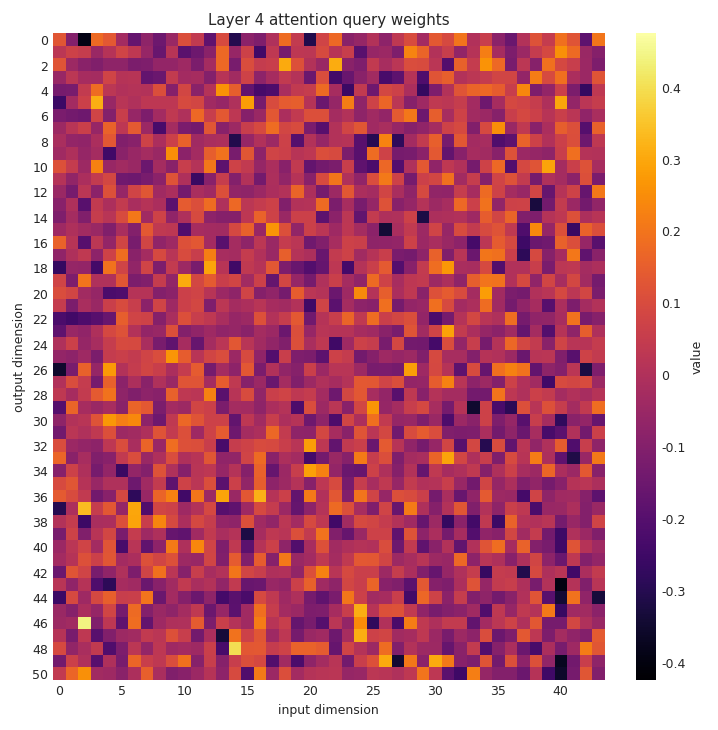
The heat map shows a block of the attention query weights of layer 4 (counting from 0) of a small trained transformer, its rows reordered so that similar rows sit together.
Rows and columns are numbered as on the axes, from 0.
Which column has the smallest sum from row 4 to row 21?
27
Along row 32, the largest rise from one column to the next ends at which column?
35
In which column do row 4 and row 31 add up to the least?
42
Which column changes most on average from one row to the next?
38
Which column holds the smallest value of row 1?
16
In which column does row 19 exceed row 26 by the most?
0
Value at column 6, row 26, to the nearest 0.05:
0.05
